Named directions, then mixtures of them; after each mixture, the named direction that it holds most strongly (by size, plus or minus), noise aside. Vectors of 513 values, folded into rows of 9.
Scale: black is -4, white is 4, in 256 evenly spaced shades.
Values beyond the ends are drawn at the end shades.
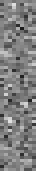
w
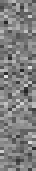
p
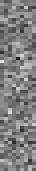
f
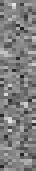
w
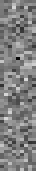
f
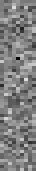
f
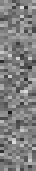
f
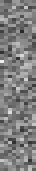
f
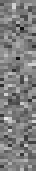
w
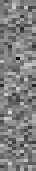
f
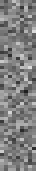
f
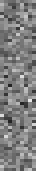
w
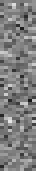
w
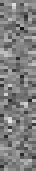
w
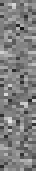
w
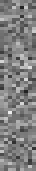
f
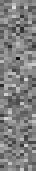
f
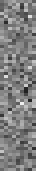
p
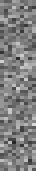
f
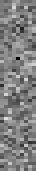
f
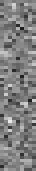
w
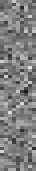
p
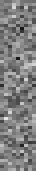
f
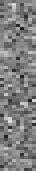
w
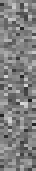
w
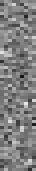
w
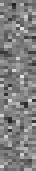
w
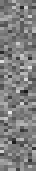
f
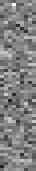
w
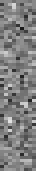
w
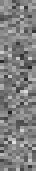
f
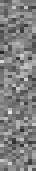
f
